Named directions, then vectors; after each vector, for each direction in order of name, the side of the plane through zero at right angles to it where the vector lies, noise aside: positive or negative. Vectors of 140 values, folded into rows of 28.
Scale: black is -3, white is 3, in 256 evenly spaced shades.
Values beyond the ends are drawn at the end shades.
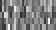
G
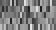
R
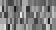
negative, positive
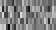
negative, positive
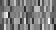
positive, positive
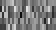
positive, negative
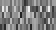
positive, negative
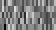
positive, negative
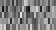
negative, positive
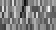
positive, negative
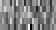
negative, negative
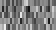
negative, positive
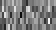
positive, negative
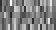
positive, positive
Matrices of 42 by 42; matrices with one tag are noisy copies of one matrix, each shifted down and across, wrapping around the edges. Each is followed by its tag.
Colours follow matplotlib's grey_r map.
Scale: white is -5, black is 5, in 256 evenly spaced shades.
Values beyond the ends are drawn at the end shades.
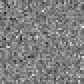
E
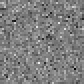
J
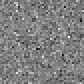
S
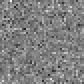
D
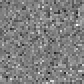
E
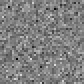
D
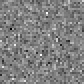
D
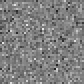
J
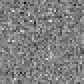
E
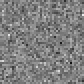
E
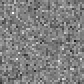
E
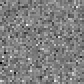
E
